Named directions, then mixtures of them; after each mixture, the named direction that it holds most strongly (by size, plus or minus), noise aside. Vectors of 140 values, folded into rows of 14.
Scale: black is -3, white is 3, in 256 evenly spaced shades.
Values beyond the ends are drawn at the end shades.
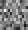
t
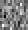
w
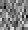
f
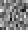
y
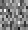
t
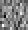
w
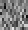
f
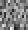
w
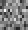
t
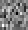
w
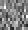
f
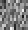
f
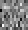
w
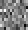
t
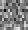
t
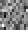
w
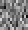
f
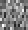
w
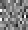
f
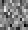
t
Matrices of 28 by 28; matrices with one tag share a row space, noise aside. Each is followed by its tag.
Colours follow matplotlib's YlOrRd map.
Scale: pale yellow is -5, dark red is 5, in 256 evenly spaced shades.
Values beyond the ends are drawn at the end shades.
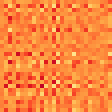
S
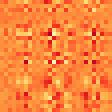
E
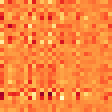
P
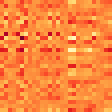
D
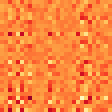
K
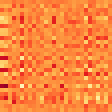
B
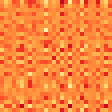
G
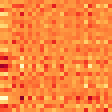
B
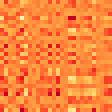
D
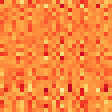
G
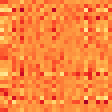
B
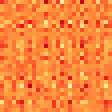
G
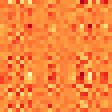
K
